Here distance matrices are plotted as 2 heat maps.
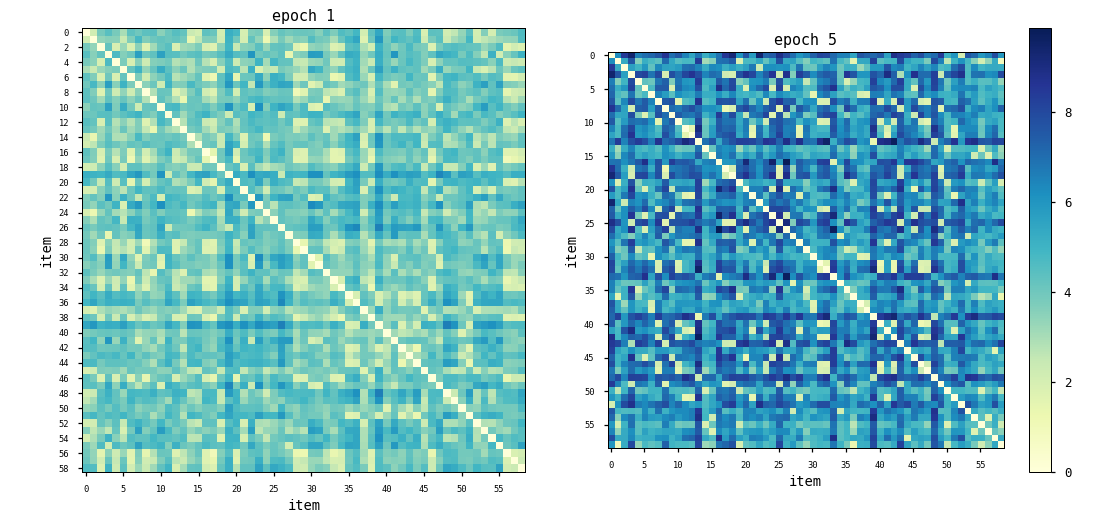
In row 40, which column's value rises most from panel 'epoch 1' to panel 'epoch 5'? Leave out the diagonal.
13
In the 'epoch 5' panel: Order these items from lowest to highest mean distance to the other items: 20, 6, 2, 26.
6, 2, 20, 26
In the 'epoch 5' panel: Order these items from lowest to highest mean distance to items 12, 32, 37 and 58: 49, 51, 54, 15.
51, 15, 54, 49
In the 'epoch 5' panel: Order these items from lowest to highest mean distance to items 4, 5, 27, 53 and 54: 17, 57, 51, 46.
57, 17, 51, 46
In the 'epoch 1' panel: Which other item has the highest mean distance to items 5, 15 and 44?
19
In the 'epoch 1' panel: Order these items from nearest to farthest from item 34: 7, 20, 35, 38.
38, 20, 7, 35
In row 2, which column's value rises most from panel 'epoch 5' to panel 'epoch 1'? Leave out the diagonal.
22
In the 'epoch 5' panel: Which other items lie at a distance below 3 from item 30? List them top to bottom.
6, 37, 38
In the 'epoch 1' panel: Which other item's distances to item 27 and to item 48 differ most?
3
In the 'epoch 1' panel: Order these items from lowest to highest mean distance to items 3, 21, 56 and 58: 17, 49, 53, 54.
17, 53, 54, 49
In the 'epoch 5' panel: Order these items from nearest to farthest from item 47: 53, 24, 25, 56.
56, 53, 24, 25
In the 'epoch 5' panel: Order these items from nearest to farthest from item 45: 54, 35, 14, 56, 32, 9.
9, 35, 14, 56, 54, 32
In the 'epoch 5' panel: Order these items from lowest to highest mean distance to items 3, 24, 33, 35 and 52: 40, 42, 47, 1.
1, 47, 40, 42
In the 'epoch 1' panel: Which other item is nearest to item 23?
5
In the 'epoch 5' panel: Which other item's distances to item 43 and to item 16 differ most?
33
